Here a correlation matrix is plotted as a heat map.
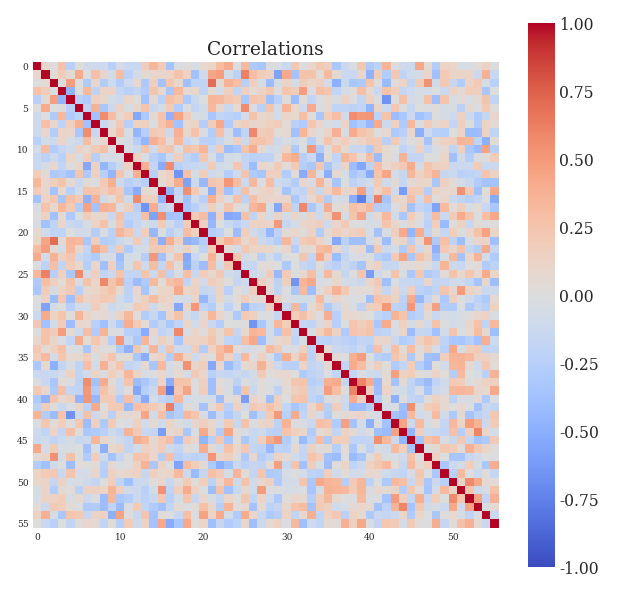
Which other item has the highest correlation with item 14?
23
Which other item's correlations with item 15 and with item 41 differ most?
16
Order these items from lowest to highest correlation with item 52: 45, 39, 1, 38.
45, 38, 1, 39
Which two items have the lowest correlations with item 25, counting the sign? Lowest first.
40, 29
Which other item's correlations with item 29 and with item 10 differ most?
1
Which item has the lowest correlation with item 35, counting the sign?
13
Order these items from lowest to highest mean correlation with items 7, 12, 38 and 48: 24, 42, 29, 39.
39, 24, 42, 29
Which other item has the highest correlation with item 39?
38
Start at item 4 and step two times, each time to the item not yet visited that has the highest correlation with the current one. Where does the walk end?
21
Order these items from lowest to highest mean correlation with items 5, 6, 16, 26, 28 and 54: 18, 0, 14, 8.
0, 18, 14, 8
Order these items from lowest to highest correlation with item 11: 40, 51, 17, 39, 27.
27, 51, 39, 17, 40
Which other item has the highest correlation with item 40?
6
